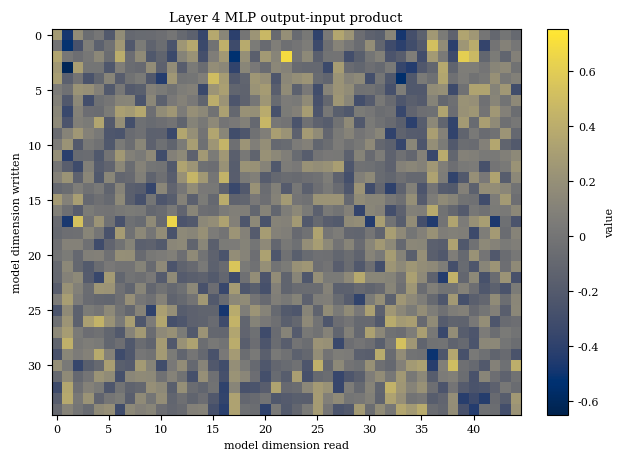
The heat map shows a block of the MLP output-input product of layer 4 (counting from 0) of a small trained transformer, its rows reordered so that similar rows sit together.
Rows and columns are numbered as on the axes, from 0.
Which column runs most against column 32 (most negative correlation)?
16
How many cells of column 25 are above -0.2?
30
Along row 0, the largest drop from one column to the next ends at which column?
1
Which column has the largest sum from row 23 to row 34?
17
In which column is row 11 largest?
37
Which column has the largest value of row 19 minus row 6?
25
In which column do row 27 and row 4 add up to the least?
33
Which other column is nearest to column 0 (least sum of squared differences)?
22
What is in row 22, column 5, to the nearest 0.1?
0.3
